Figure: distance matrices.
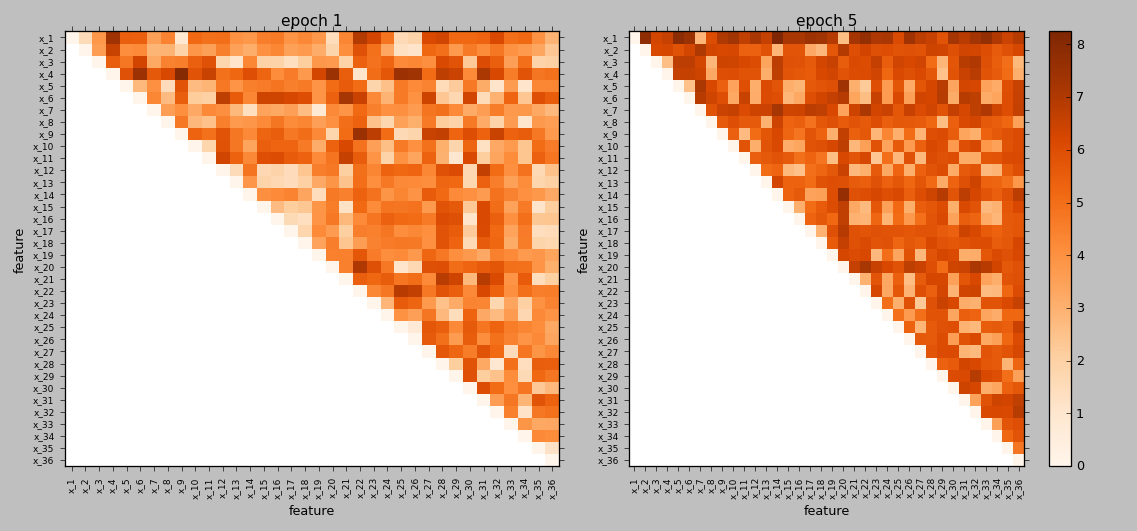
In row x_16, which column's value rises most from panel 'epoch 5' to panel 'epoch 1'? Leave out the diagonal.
x_6
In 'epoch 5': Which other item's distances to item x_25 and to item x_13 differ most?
x_32
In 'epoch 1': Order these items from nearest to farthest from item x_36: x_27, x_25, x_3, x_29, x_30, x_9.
x_3, x_30, x_25, x_9, x_27, x_29
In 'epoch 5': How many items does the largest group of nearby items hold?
13
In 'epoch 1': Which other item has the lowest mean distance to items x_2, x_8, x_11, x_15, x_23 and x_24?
x_34
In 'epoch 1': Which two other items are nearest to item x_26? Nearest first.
x_25, x_2
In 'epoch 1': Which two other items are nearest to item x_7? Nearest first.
x_19, x_14
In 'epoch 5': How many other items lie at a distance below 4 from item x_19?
7
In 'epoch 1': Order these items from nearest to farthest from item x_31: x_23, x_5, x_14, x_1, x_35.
x_5, x_14, x_23, x_1, x_35
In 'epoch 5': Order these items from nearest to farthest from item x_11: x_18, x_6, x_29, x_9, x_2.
x_9, x_18, x_2, x_29, x_6
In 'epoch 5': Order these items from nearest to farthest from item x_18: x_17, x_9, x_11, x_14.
x_17, x_14, x_11, x_9
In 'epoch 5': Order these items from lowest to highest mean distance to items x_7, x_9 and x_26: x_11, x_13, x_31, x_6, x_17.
x_11, x_31, x_6, x_13, x_17
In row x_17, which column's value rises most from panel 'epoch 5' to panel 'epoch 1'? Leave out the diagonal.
x_14
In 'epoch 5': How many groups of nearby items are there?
6
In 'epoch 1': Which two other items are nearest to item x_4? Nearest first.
x_22, x_18
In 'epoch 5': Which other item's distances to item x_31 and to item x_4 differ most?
x_3
